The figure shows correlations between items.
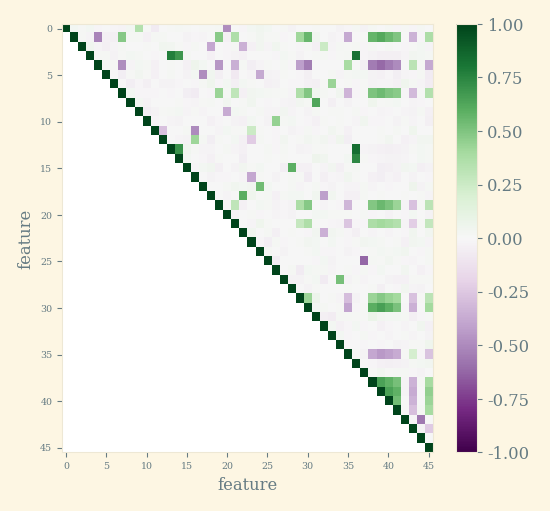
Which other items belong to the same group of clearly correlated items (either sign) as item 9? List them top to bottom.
0, 20
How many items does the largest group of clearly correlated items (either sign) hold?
14
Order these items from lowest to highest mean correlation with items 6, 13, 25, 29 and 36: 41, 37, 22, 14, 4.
37, 4, 22, 41, 14
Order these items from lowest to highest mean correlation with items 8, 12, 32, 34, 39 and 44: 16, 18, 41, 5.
18, 5, 16, 41
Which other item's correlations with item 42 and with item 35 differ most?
44
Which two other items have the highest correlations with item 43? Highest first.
4, 35
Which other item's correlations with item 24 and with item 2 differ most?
17
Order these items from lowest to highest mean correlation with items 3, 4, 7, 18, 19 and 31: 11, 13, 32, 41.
32, 11, 41, 13
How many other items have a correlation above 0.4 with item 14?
3
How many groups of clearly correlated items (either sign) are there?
13
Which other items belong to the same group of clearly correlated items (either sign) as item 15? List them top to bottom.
28
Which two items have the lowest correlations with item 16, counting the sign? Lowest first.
11, 23
